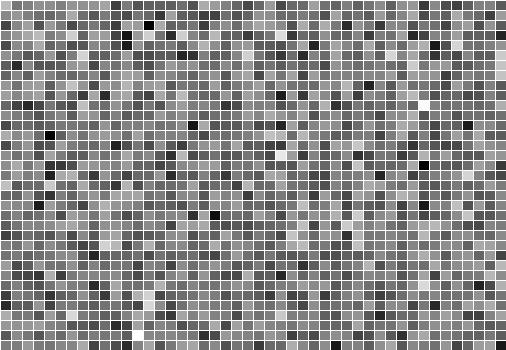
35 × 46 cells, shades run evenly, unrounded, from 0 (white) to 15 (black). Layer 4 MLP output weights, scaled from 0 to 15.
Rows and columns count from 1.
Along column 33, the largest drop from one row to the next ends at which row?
17
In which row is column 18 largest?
13
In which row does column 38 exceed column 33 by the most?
15
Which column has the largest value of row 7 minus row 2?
2
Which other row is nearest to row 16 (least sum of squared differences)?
32
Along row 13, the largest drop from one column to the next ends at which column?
19
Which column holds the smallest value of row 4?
26
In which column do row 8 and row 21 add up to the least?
46
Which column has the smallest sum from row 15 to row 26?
33
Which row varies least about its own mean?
12
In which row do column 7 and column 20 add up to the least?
4
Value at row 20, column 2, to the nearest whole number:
9
